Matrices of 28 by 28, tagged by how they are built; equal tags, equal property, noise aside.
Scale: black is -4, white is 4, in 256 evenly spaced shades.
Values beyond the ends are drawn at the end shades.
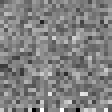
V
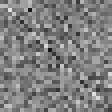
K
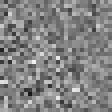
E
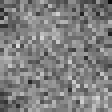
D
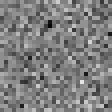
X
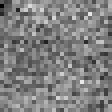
D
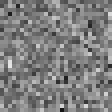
X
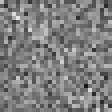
K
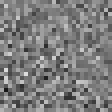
E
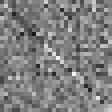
K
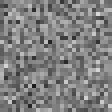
X
